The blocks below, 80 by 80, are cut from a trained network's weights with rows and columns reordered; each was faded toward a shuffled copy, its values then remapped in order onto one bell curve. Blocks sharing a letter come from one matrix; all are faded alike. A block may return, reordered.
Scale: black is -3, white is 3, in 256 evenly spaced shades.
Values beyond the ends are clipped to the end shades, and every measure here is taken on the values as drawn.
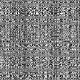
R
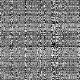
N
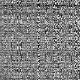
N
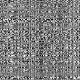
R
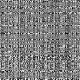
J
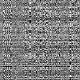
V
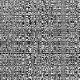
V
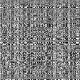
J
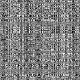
J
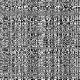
J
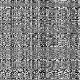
J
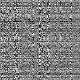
N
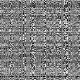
N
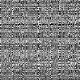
V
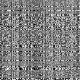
R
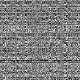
V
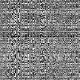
V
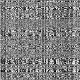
R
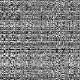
V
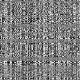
J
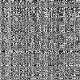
R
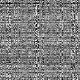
V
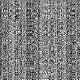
J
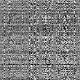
N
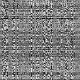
V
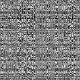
N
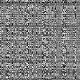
N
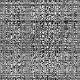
N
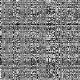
N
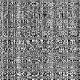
J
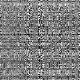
N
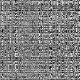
N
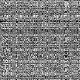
V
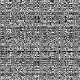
V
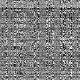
N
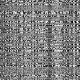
R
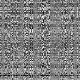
V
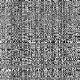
R
